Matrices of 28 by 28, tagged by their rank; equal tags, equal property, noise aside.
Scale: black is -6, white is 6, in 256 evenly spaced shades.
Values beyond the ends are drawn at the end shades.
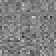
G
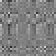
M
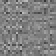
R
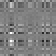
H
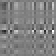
H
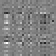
M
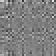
M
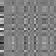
H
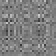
M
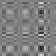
H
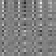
H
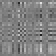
H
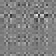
M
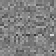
G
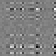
H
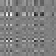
H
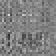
R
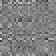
R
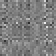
R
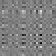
H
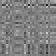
M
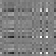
H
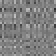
H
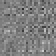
M
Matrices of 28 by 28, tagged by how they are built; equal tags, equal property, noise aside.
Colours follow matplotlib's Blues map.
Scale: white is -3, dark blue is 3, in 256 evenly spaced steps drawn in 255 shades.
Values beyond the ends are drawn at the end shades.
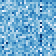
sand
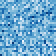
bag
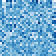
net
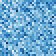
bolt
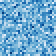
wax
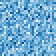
wax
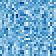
net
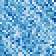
bolt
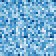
bag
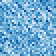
bolt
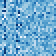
sand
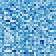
net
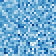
net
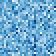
sand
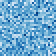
wax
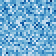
bag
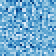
net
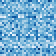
bag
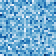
wax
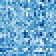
net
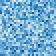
wax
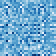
net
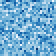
wax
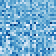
net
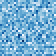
bag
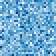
wax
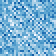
bolt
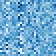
sand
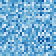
net
